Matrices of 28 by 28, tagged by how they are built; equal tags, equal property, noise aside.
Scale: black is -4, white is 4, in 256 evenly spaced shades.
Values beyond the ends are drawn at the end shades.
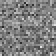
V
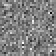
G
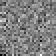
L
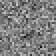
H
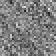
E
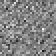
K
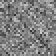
E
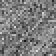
K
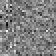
G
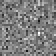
G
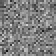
V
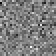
L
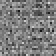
V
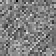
K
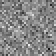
E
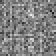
V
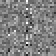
G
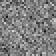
E
